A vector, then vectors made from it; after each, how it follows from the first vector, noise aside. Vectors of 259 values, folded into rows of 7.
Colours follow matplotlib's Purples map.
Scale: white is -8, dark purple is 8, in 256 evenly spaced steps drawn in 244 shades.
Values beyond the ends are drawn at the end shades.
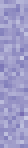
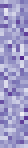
negated, scaled up.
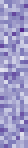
wrapped around, scaled up.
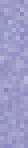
reversed, negated, shrunk.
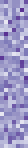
reversed, scaled up.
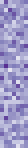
wrapped around, scaled up.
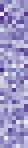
wrapped around, scaled up.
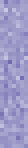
wrapped around, negated, partly zeroed.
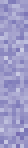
wrapped around.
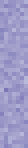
reversed, negated, shrunk.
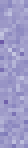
wrapped around, negated, partly zeroed.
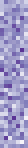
scaled up.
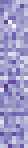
wrapped around, negated, scaled up.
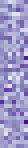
wrapped around, negated, scaled up.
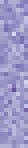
wrapped around.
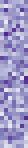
reversed, scaled up.
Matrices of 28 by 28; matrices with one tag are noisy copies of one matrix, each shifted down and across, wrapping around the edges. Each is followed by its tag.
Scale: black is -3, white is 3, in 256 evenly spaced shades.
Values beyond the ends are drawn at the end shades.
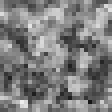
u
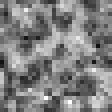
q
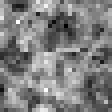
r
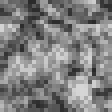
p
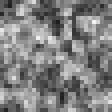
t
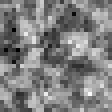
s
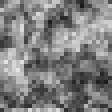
p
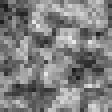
r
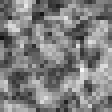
q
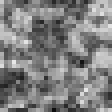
r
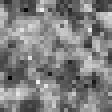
t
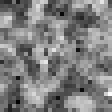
s
